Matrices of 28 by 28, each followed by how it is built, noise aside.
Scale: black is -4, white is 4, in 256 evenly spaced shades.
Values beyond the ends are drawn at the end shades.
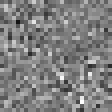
block diagonal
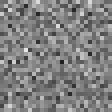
repeating columns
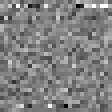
uneven rows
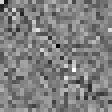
banded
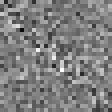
banded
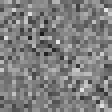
banded
